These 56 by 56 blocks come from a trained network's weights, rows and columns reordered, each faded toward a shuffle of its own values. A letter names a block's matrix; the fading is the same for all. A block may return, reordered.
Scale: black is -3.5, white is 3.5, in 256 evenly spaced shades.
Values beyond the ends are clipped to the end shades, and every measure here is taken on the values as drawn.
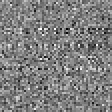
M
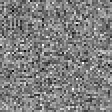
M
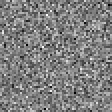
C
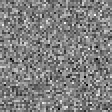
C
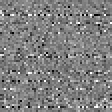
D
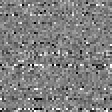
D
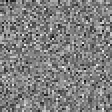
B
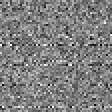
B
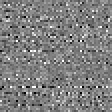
D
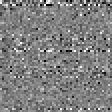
D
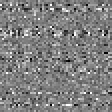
D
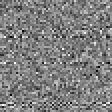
M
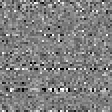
D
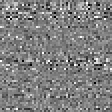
D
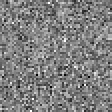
C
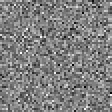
M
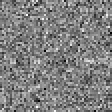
M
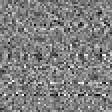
B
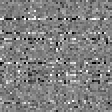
D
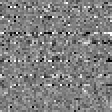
D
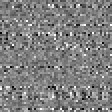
D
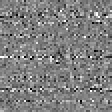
D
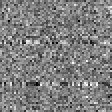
B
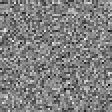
B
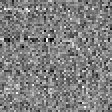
M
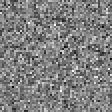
C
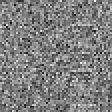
B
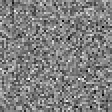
C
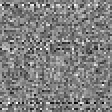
B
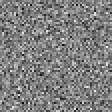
M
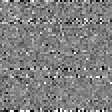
D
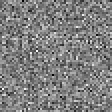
B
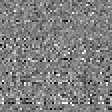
D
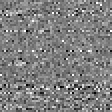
D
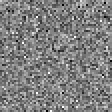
C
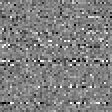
D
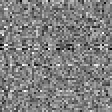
B
